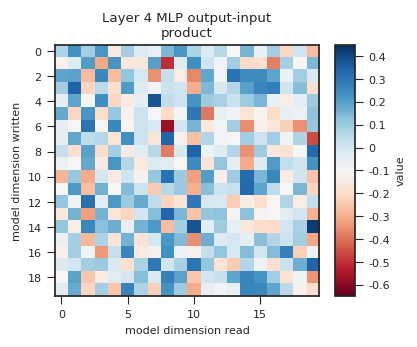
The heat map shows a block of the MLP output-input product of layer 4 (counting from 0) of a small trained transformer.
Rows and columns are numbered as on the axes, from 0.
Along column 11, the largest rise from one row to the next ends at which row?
10
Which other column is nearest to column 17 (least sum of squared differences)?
12
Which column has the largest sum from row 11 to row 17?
11
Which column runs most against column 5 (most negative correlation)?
7
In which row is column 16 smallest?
1
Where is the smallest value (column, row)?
8, 6
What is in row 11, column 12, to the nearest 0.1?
0
